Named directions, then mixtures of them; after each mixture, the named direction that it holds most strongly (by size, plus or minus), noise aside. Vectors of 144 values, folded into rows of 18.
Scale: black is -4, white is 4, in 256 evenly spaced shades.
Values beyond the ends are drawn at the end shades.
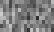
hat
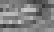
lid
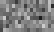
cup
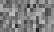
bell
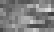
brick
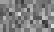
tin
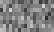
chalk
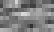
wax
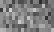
chalk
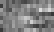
brick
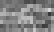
brick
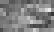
brick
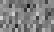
bell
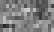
lid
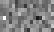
tin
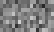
bell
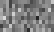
hat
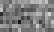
lid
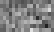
brick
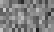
chalk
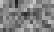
wax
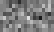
cup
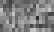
brick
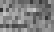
lid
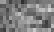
brick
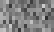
chalk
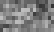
lid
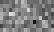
tin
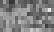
brick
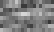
wax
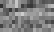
wax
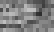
lid
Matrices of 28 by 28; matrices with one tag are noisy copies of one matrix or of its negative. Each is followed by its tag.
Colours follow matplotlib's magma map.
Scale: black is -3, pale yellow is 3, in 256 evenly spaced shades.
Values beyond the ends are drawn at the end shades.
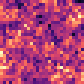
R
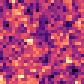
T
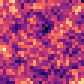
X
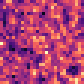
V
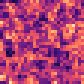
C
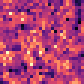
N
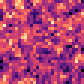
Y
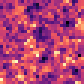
T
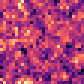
Y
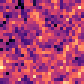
Y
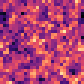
V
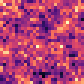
X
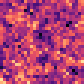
T
